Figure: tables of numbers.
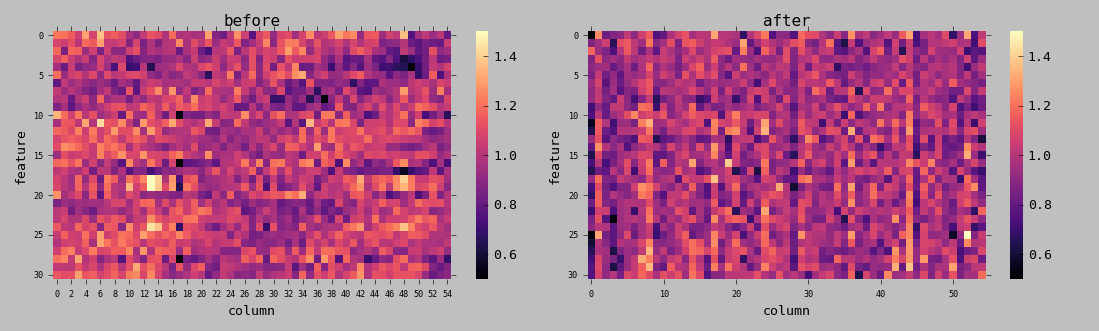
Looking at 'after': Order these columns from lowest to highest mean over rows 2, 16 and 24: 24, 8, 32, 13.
13, 32, 8, 24
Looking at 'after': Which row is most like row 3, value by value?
5
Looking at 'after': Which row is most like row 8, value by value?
24
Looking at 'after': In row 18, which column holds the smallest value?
51
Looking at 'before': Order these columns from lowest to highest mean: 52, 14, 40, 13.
52, 40, 14, 13
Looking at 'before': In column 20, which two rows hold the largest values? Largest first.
22, 29
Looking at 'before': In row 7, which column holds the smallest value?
36
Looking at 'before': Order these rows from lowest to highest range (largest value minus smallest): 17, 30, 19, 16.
30, 17, 16, 19
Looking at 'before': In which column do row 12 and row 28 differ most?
17
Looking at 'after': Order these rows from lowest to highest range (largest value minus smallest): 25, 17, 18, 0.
17, 18, 0, 25
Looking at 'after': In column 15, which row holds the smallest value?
8
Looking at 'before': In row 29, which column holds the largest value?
11
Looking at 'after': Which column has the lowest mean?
0
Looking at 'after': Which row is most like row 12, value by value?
26
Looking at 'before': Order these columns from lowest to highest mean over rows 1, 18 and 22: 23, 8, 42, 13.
23, 8, 42, 13
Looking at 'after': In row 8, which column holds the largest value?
44
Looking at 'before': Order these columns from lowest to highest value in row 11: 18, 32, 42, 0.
32, 42, 0, 18
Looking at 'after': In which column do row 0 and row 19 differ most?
53
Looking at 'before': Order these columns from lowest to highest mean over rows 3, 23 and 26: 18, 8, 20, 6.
20, 18, 8, 6
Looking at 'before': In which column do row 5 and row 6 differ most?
34
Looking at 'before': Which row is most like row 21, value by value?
9
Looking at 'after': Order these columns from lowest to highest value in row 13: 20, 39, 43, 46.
43, 20, 46, 39
